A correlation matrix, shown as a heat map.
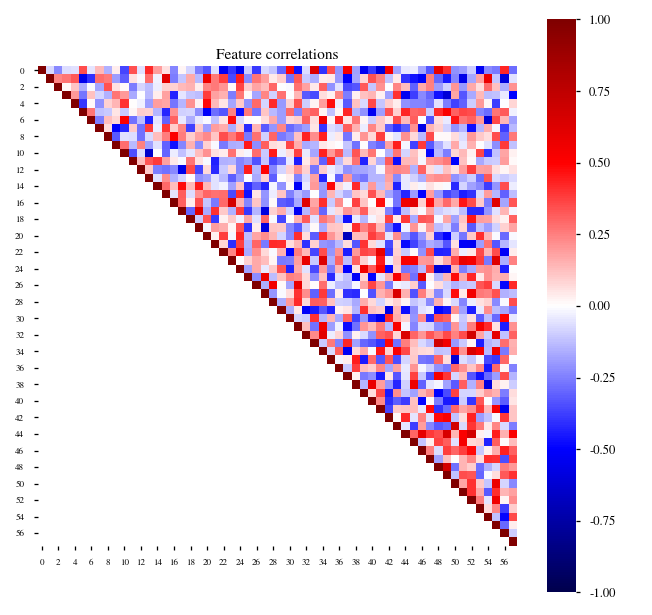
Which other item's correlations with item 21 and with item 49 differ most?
44
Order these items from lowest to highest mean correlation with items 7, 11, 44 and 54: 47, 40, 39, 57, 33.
39, 40, 33, 57, 47
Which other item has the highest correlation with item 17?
19
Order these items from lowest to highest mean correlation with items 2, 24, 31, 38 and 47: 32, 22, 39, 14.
14, 32, 39, 22
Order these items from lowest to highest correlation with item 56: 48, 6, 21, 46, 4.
21, 4, 6, 48, 46
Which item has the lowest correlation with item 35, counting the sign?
50
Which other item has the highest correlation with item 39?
24
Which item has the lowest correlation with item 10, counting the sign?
13
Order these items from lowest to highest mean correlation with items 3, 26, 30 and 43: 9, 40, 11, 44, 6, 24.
11, 44, 40, 24, 6, 9
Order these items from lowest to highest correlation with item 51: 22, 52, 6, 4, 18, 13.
4, 13, 22, 18, 6, 52
